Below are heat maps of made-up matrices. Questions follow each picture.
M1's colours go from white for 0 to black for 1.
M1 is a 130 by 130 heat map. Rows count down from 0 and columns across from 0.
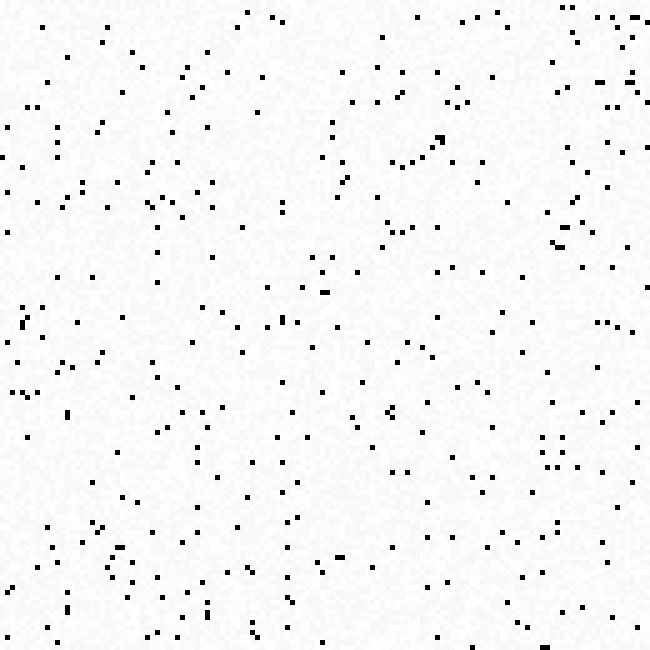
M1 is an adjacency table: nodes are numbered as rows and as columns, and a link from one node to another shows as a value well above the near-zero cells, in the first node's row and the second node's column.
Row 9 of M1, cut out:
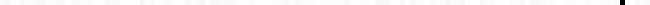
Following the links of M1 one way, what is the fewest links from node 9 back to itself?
8
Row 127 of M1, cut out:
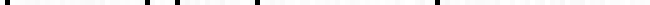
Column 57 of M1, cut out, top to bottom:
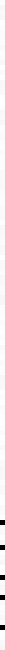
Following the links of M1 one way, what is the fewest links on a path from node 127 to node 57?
4
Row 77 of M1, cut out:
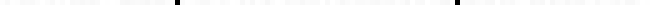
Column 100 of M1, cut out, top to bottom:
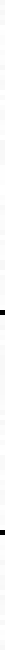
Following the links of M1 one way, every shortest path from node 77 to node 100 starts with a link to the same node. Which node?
node 35
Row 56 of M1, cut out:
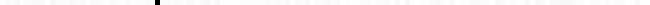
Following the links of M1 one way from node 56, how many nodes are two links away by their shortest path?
4
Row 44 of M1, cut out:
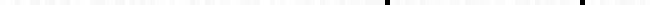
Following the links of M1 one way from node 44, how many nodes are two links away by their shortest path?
5
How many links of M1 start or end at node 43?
2
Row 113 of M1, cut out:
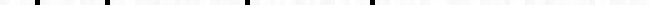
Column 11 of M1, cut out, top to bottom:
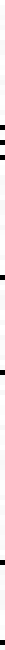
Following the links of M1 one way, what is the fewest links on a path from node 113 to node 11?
2
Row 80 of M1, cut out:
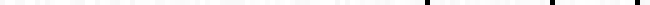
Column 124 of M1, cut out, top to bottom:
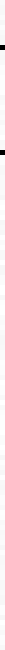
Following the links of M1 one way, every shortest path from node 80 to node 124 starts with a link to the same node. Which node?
node 85
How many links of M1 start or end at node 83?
4
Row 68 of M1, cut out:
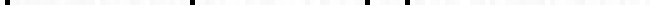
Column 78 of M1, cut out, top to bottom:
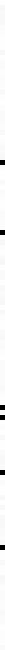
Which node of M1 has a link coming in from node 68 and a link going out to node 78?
node 81
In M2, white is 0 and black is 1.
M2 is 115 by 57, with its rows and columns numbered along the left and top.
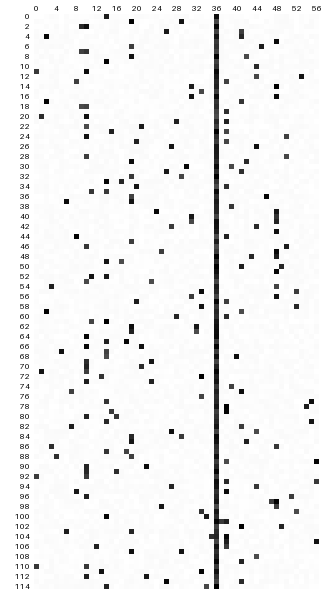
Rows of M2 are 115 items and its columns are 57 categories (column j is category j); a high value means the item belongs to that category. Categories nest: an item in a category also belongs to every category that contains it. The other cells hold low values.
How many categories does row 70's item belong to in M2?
3
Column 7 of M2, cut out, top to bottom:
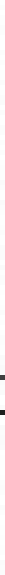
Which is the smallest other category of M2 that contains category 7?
41
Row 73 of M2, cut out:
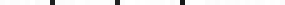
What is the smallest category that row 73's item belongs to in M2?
23
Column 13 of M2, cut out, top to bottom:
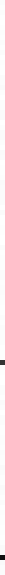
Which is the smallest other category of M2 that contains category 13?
33
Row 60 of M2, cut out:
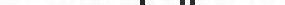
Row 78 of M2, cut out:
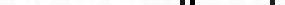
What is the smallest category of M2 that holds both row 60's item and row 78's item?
38
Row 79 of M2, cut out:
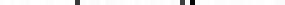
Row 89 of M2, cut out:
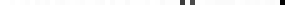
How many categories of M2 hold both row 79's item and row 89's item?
2
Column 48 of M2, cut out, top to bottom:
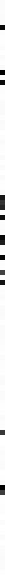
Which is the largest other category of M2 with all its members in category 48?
31
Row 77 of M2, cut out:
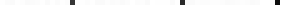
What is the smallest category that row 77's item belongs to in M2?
55
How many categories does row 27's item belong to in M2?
1
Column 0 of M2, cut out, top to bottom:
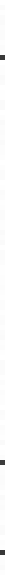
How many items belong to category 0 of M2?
3
